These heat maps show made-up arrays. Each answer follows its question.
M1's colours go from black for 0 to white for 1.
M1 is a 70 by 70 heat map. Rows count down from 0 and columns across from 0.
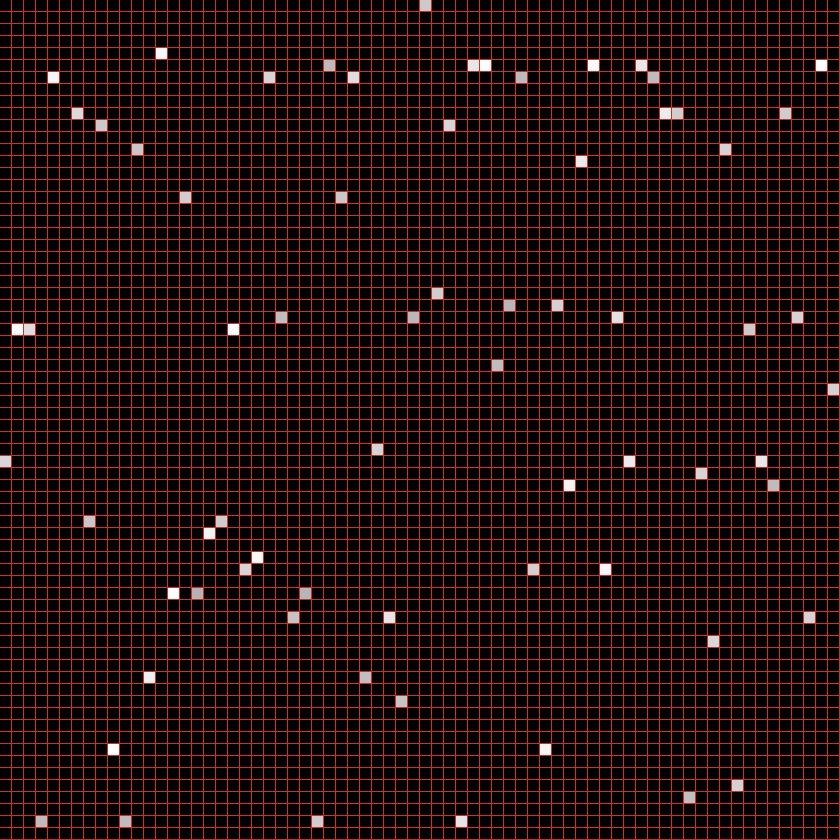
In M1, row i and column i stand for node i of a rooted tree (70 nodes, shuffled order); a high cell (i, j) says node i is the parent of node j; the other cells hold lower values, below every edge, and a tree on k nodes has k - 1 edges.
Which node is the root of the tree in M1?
5
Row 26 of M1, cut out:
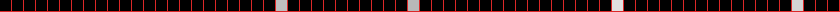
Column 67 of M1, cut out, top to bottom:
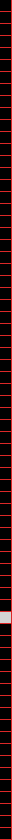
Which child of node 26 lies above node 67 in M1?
51
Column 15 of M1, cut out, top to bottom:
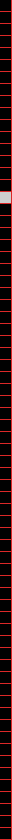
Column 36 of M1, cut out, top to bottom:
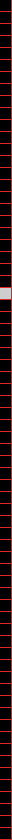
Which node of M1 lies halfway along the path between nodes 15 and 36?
68
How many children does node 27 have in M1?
4
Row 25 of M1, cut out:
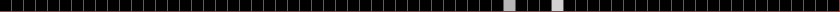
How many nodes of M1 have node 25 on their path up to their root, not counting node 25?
3
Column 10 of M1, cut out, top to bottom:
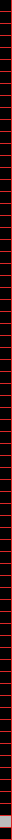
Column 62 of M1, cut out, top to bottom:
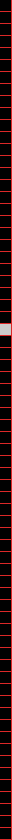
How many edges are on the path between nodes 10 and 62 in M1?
4
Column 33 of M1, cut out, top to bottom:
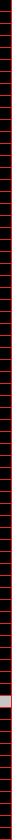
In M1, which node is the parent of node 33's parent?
39
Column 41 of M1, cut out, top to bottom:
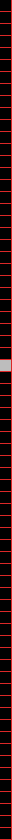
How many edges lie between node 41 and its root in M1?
6
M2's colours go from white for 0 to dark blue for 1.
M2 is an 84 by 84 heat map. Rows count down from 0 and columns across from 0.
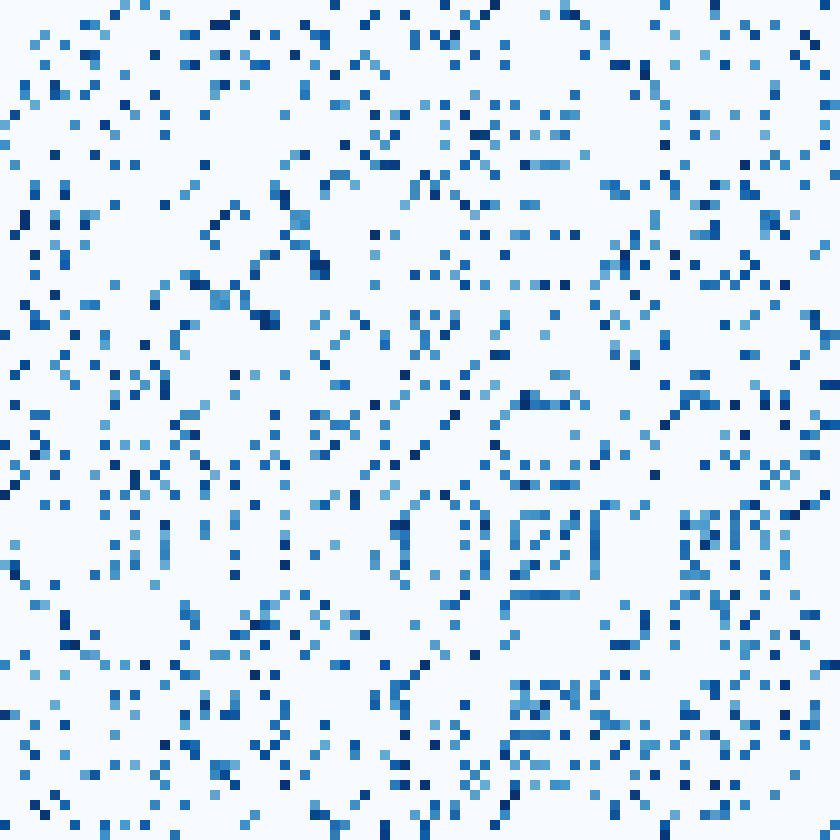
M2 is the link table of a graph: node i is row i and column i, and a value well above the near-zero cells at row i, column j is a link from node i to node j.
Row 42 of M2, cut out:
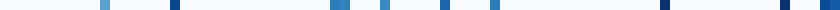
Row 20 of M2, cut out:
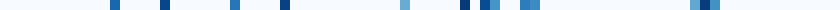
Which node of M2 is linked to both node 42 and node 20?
node 49
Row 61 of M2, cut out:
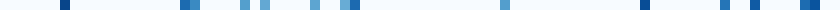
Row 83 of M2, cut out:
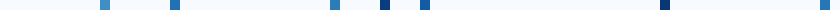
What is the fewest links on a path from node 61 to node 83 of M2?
3
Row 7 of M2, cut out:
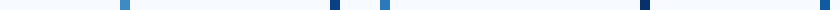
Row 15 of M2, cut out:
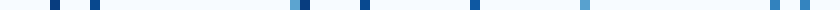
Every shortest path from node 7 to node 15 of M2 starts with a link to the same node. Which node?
node 64
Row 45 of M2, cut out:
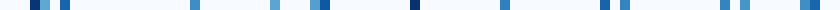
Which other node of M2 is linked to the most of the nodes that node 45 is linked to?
node 32
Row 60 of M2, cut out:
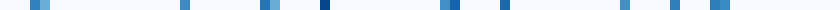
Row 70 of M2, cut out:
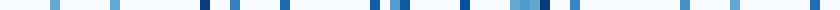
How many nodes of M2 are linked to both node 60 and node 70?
0
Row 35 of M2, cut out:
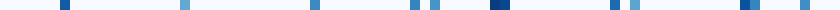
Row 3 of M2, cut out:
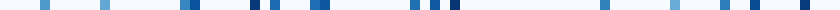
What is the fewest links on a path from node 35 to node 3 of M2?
2
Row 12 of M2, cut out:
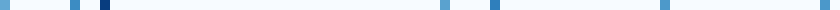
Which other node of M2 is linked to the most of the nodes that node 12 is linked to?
node 33
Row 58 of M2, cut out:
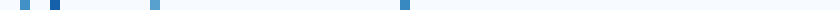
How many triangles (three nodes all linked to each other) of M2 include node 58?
1
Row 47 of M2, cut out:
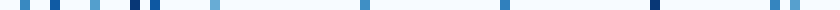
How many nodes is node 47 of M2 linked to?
11
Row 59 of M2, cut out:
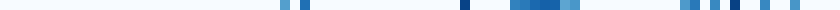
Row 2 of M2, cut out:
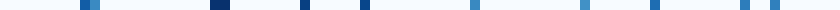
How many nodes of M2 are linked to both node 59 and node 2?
1
